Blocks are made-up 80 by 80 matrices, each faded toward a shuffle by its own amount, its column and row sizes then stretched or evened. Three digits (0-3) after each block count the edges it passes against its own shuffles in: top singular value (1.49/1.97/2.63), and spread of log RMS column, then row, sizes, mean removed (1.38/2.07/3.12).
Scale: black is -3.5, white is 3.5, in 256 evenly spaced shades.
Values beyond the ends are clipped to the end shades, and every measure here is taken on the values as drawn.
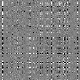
3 3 2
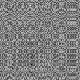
3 0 2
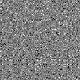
2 0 1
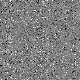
0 1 1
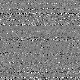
0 0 3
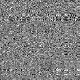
2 0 2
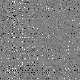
1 2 2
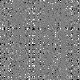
2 3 2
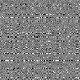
3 1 3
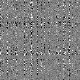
0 3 2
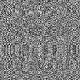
3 2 0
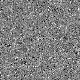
0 0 1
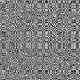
3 1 2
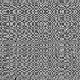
3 0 3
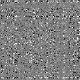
2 2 2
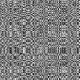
3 3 0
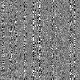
2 3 0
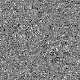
1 0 1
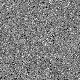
0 0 0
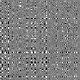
3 3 2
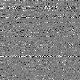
2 0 3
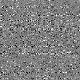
2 0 2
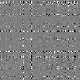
3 2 3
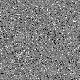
1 0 0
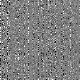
2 3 0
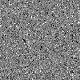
1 0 0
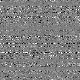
1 0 3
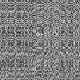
3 0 2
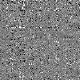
1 2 2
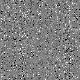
0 2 0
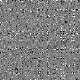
2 2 2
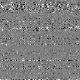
1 1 3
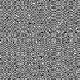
3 0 0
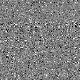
1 1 2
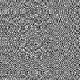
3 1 0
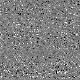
0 1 2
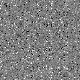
1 1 0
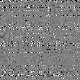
2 1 3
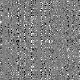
2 3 1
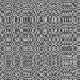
3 0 3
